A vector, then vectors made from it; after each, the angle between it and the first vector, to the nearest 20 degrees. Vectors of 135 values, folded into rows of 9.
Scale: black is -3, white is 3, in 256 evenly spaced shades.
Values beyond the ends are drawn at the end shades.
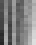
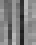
60 degrees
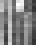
140 degrees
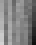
160 degrees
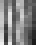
160 degrees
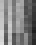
160 degrees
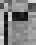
100 degrees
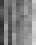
20 degrees
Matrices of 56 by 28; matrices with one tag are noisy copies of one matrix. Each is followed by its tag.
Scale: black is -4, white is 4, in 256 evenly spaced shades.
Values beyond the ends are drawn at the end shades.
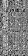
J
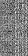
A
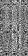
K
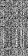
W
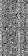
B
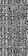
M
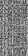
M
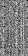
W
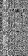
J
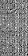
A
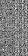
A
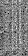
K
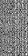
A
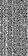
M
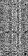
K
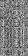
W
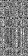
W
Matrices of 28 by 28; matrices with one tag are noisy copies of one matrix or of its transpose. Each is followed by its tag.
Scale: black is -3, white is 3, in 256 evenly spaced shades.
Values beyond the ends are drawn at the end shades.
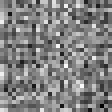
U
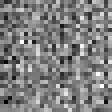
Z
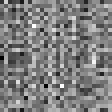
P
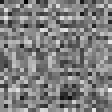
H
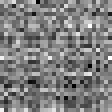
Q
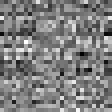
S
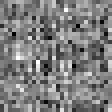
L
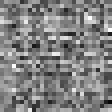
L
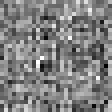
L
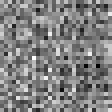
Q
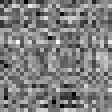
H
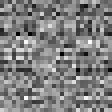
S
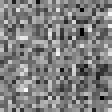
Q
